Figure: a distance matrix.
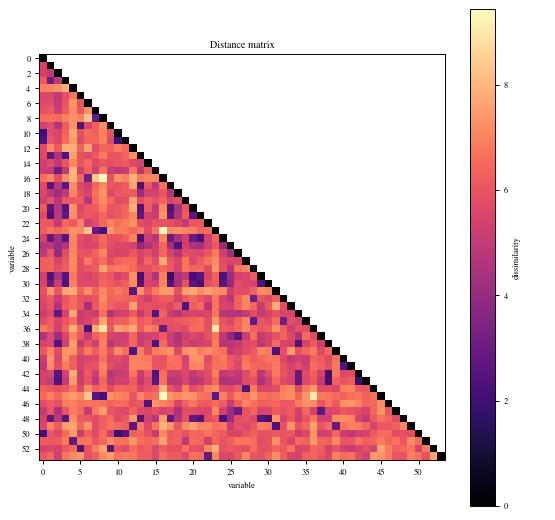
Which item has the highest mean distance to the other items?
4
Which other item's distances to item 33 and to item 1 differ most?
21
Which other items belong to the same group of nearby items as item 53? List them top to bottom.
22
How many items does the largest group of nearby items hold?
10
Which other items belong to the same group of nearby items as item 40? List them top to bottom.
41
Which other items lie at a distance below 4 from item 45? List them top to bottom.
7, 8, 23
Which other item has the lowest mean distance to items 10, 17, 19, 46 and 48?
29
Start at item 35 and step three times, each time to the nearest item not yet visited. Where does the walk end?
25
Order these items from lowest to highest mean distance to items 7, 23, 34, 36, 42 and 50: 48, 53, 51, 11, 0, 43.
43, 0, 11, 48, 53, 51
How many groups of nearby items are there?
16
